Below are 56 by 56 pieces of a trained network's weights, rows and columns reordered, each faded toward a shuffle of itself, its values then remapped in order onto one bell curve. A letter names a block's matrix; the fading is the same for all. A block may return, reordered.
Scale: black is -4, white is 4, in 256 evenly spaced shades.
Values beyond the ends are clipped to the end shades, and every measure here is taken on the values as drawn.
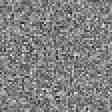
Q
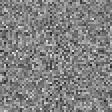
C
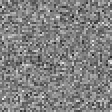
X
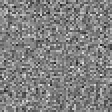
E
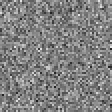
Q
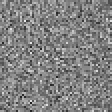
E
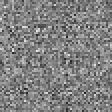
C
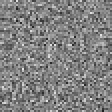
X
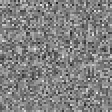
X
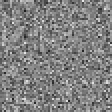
E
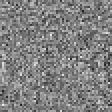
E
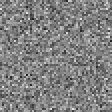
Q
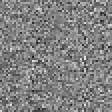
E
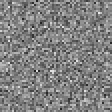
X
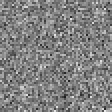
Q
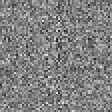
E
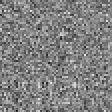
E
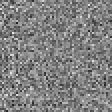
C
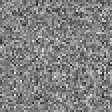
C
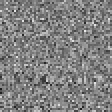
X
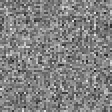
E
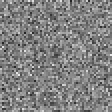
Q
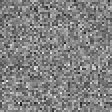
X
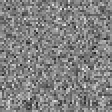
X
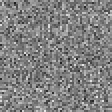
Q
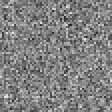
Q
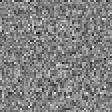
X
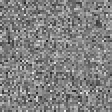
X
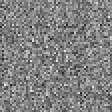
Q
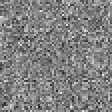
X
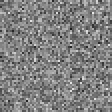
E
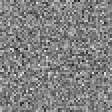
Q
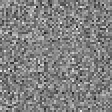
E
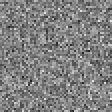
Q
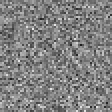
X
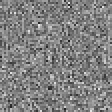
E
